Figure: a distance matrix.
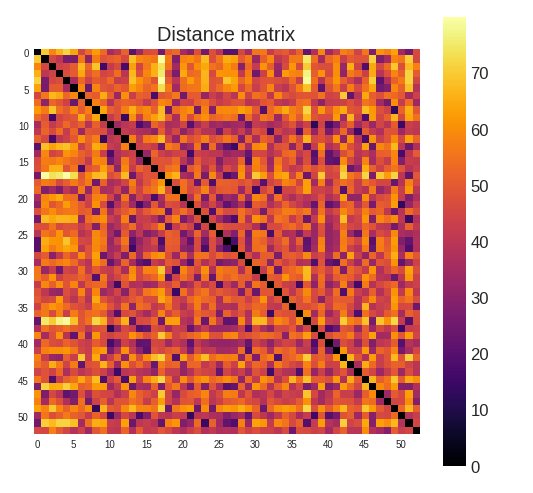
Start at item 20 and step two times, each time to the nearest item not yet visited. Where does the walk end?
6
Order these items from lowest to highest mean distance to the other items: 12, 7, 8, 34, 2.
7, 12, 34, 2, 8
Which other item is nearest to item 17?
26
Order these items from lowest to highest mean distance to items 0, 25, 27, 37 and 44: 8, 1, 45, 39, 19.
19, 39, 45, 8, 1
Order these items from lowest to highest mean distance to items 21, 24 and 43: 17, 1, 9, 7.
7, 17, 1, 9
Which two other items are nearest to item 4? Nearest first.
47, 1
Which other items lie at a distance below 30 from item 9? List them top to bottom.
2, 12, 28, 45
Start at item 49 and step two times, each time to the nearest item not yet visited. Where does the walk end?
31
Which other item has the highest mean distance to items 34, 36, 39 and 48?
17
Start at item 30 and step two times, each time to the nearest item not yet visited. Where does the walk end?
33
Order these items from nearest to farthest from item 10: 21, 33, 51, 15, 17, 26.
21, 15, 26, 33, 51, 17
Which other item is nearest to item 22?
24
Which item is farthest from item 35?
45
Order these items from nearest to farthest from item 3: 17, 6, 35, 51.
35, 6, 51, 17
